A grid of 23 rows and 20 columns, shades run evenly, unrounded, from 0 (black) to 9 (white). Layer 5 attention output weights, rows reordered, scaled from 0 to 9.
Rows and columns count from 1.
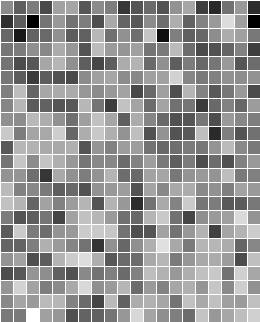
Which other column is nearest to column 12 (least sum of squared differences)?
17
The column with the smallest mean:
3
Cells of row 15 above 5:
9
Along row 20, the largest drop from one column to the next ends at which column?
18
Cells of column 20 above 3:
19
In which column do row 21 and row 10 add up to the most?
7
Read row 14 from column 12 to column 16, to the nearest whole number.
6 5 6 6 5
